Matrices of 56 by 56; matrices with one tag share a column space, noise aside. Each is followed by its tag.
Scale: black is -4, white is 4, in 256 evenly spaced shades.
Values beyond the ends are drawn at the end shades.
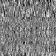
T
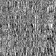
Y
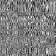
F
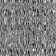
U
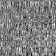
Y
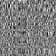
F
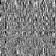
F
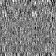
T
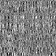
Y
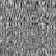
F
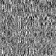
F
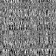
U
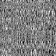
U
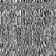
U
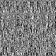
Y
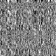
U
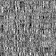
Y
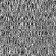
F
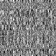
U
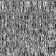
Y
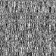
Y
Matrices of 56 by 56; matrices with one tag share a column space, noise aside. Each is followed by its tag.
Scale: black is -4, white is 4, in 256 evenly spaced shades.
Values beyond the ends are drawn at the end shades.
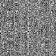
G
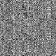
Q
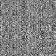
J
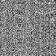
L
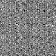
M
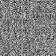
Q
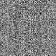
Q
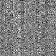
L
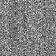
L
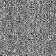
Q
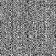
J
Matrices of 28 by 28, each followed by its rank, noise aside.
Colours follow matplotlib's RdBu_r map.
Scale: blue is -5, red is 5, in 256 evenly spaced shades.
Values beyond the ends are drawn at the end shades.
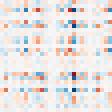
two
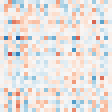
four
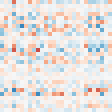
three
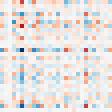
two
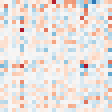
four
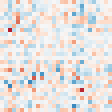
six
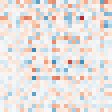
four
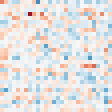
six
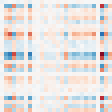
one
